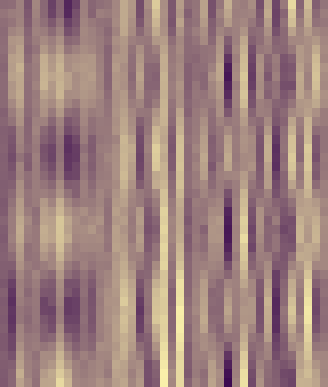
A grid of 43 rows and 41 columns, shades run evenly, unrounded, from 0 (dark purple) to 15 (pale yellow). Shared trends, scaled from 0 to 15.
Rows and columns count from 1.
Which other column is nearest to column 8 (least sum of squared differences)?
38
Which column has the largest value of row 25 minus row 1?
9
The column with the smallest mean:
35
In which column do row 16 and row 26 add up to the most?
21
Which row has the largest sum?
43
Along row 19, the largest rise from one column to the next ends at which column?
23
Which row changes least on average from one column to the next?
5
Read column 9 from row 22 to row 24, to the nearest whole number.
7 8 9
